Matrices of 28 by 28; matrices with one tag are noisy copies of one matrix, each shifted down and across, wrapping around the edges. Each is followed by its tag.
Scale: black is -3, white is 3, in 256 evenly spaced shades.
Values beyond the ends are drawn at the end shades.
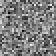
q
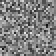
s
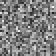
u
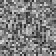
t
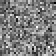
t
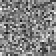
q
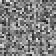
s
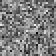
t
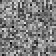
t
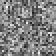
t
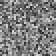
s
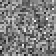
q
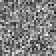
q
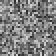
t
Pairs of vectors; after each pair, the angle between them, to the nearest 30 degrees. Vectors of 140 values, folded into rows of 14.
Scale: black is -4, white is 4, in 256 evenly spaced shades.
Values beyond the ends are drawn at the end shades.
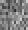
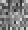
30 degrees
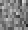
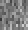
120 degrees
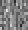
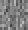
150 degrees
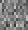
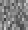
120 degrees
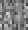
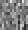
120 degrees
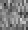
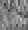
30 degrees
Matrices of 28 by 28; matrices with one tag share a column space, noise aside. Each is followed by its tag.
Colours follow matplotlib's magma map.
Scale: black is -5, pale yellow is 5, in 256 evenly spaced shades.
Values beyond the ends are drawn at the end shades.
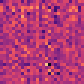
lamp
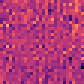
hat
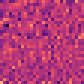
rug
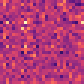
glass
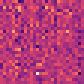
lamp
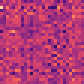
lamp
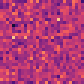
rug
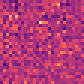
glass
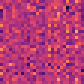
lamp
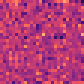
rug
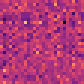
glass
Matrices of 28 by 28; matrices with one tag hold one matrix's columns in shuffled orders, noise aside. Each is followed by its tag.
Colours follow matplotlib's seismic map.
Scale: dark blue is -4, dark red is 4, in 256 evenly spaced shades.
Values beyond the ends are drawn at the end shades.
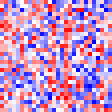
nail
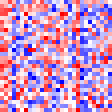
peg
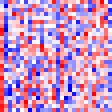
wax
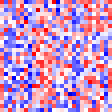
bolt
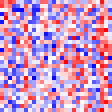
peg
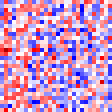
peg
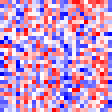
bolt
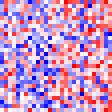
bolt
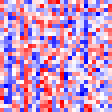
wax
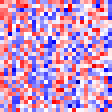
bolt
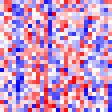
wax
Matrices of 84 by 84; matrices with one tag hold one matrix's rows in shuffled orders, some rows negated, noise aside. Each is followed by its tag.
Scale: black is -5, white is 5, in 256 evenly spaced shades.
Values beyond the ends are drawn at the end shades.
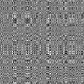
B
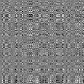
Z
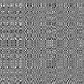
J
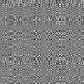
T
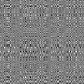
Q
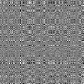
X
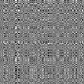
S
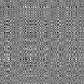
Q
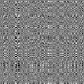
S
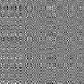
J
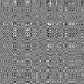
B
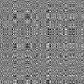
B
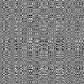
Z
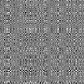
Q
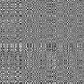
J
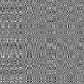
J
